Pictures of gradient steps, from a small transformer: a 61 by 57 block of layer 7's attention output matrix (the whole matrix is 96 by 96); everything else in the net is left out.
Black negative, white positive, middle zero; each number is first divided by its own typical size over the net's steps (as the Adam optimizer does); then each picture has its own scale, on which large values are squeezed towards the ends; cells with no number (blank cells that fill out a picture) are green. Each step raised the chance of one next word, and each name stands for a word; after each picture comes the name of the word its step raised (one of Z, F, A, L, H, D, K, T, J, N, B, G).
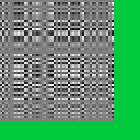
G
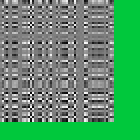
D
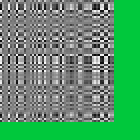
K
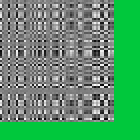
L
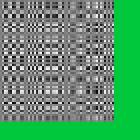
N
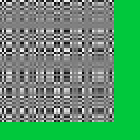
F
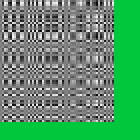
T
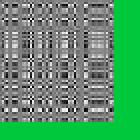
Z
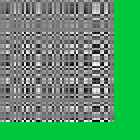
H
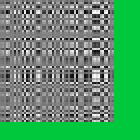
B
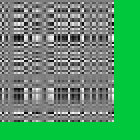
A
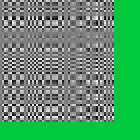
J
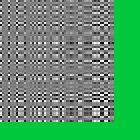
D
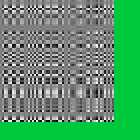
H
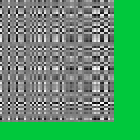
N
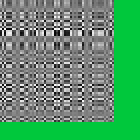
G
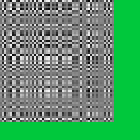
K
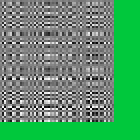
D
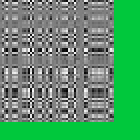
F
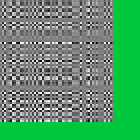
D
